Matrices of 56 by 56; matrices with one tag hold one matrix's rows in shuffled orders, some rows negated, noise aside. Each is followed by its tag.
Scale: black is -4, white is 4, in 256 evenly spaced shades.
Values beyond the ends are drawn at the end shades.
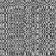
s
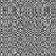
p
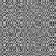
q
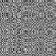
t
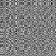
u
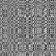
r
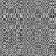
q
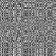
t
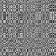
q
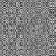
q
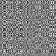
q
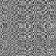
r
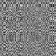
q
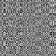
q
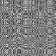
t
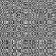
t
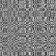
r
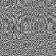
t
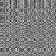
u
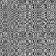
r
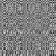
q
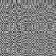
t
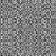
p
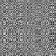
q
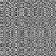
u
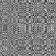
r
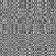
r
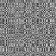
s
